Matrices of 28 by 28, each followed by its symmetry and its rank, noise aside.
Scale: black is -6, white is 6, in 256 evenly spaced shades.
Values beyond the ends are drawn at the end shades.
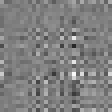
no symmetry, rank two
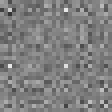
symmetric, rank three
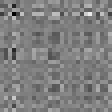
no symmetry, rank two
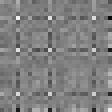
symmetric, rank one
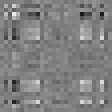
symmetric, rank one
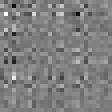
antisymmetric, rank two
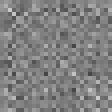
symmetric, rank three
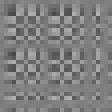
symmetric, rank one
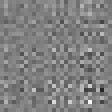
no symmetry, rank three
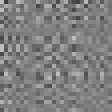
no symmetry, rank two
